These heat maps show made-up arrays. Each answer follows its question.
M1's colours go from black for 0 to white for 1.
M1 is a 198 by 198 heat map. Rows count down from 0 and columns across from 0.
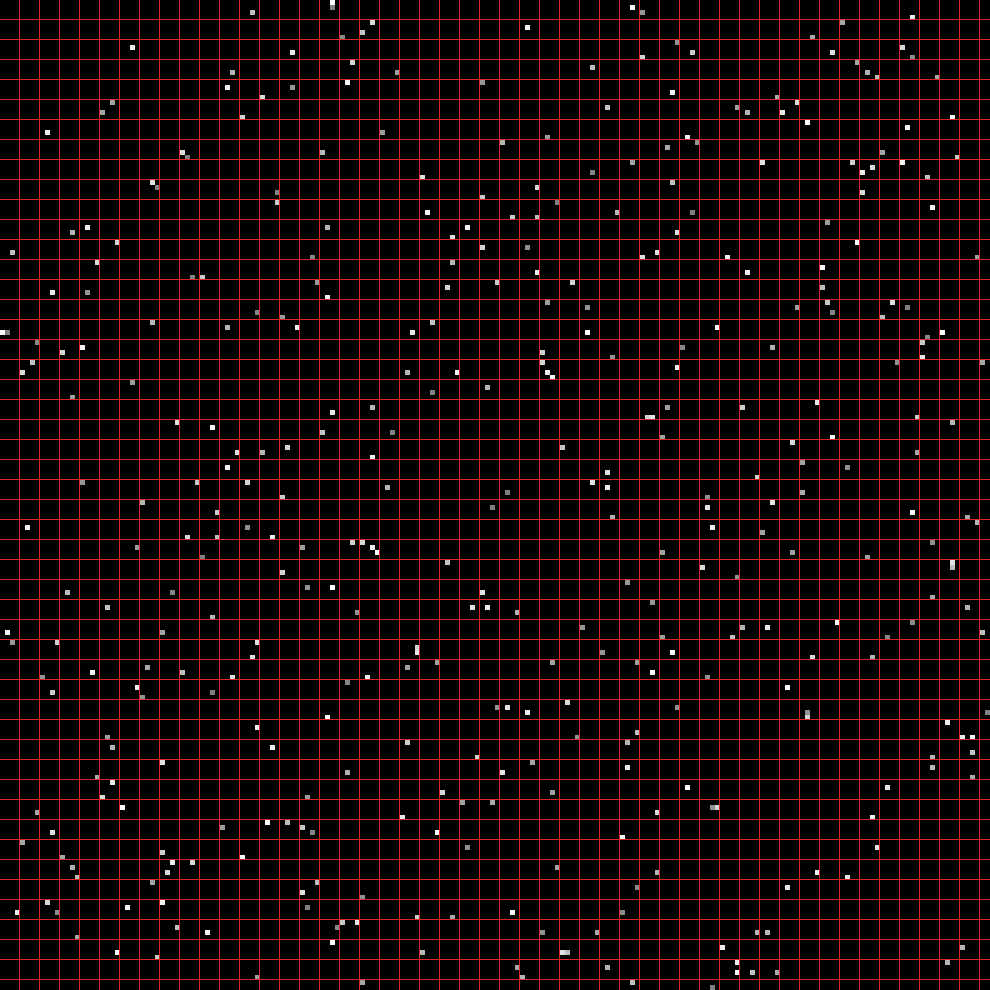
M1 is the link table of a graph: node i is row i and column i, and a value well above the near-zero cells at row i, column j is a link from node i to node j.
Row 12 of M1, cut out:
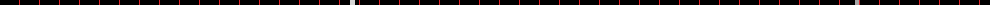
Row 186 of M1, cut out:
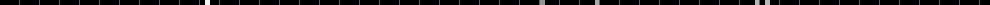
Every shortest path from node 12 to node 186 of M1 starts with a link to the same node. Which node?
node 70
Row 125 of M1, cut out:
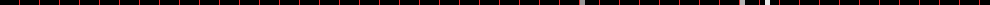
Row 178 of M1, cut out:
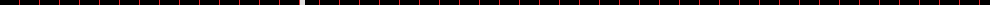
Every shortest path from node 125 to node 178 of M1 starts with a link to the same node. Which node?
node 148
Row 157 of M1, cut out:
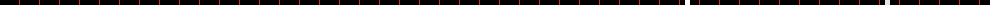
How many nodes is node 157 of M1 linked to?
2
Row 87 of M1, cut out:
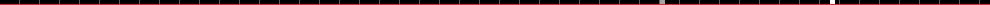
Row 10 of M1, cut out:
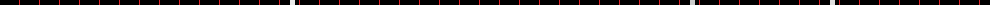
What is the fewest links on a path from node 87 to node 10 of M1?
2
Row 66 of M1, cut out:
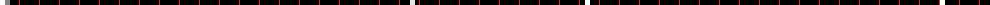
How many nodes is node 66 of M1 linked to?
5
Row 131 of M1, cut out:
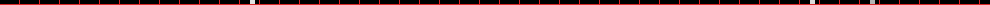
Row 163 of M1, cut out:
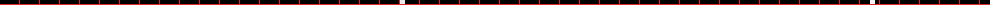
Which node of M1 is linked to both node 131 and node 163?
node 174
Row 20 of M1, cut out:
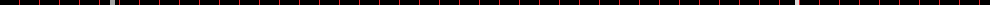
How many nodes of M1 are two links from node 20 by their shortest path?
3
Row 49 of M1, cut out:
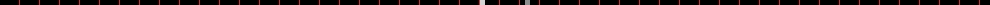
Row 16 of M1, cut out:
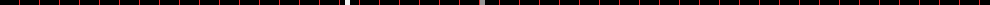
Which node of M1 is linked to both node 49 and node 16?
node 96
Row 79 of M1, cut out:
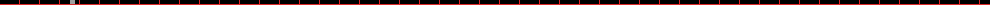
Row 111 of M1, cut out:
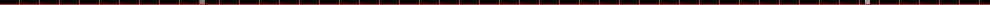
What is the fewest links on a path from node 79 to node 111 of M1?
3
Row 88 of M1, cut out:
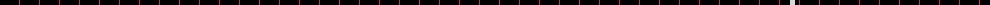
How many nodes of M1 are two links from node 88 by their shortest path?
1
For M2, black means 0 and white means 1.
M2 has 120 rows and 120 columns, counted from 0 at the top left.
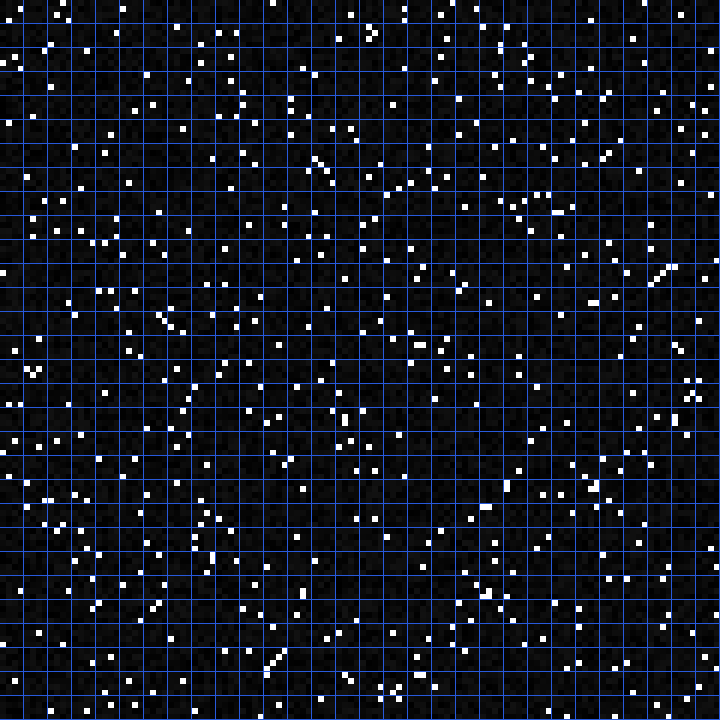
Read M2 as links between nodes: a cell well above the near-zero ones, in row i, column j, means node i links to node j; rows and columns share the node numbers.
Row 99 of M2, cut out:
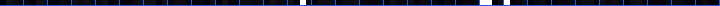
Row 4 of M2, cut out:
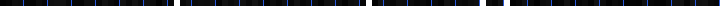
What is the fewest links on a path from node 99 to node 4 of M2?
2
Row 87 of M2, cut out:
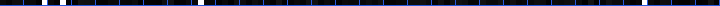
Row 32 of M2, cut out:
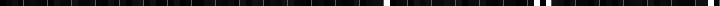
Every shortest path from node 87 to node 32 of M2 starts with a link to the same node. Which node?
node 7
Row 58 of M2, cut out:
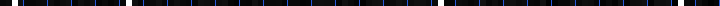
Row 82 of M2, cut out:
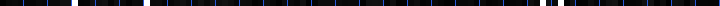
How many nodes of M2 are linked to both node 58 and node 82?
0
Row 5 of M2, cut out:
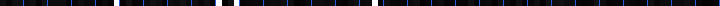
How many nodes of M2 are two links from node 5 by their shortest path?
5
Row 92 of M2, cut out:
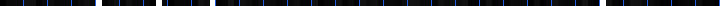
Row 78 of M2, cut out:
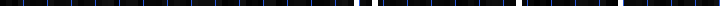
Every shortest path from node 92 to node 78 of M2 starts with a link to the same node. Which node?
node 35
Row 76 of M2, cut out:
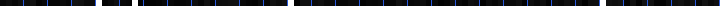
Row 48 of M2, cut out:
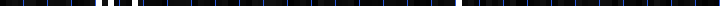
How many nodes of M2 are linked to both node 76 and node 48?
2
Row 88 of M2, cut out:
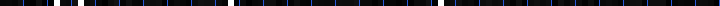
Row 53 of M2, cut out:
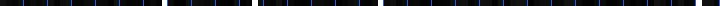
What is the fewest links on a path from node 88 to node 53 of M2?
5
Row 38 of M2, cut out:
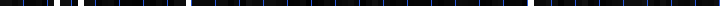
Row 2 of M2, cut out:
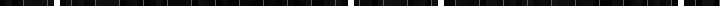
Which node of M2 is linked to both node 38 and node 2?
node 9
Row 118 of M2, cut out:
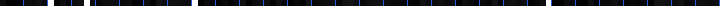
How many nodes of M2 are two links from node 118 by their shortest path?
4
